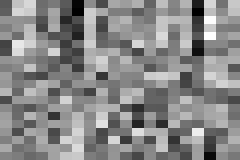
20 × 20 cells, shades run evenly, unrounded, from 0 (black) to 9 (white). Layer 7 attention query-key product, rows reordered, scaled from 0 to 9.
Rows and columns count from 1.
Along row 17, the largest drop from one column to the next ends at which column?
18
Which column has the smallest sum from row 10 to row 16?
12
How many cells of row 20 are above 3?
17
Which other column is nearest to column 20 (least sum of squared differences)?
10
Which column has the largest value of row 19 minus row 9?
7
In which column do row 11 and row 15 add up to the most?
19
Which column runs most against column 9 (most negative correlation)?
14
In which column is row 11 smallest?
16
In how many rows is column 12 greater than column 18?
7
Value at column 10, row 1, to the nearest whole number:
6
